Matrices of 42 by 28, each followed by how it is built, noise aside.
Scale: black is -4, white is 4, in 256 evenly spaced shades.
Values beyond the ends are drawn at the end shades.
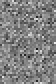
repeating rows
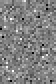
sparse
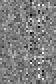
uneven columns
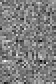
low rank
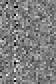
uneven columns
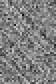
Toeplitz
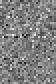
uneven rows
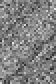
Hankel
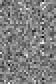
uneven columns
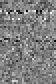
uneven rows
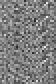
repeating rows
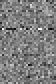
uneven rows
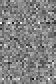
uneven rows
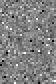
sparse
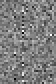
uneven columns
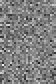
low rank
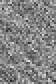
Toeplitz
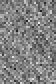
Toeplitz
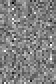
uneven columns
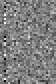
uneven columns
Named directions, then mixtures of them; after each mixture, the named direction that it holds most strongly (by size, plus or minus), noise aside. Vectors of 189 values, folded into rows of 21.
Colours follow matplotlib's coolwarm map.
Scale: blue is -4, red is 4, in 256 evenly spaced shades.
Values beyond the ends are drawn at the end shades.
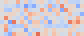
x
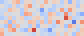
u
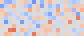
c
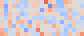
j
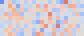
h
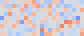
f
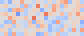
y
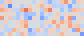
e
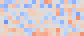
c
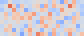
h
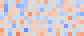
j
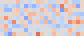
x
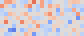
c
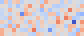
u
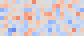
c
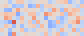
y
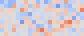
f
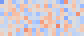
h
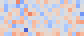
x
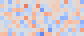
y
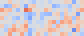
e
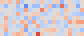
x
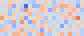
f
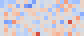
x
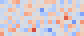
u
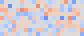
e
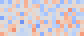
u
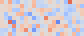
u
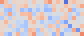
e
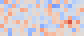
f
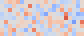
u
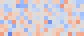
x
